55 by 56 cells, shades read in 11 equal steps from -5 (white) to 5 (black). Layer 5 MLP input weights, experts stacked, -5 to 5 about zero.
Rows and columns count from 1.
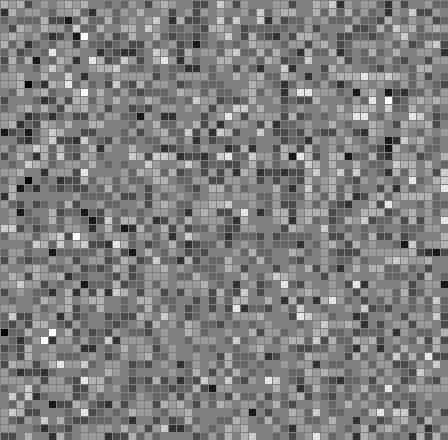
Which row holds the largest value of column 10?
5
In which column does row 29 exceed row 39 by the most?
30
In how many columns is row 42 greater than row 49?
26
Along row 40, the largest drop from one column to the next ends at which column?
38
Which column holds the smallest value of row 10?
46
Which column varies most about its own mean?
11
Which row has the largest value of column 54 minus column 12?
8
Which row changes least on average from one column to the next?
47
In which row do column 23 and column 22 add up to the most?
54
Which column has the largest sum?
23
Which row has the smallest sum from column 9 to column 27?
13
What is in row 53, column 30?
-2
